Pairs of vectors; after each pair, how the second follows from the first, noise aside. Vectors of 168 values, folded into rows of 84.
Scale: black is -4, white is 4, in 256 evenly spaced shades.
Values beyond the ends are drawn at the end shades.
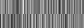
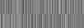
negated, shrunk.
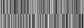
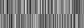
wrapped around, negated.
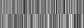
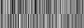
reversed, negated.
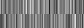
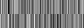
reversed, negated.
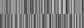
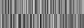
reversed, negated.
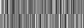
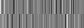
partly zeroed.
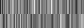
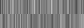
shrunk.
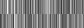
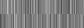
shrunk.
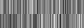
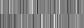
partly zeroed.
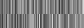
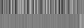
partly zeroed.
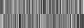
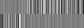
negated, partly zeroed.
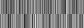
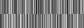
wrapped around, negated.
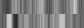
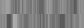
negated, shrunk.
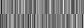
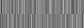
shrunk.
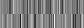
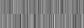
shrunk.
